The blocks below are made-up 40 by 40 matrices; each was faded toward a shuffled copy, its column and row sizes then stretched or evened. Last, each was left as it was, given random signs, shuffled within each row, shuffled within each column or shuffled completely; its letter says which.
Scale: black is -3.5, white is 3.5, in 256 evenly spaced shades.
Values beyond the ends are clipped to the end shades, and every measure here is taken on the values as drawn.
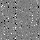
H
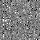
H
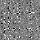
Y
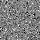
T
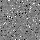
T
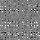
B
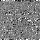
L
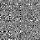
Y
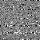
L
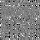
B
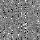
H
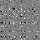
B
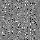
H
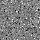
T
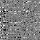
B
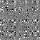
B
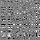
B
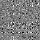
Y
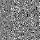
H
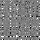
B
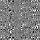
B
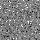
T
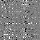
Y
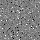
T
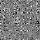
Y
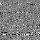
L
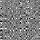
B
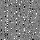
H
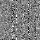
H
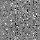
H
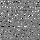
L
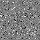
L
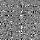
Y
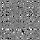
B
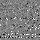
L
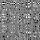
B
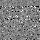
L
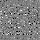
L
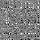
B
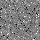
T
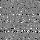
L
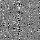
H
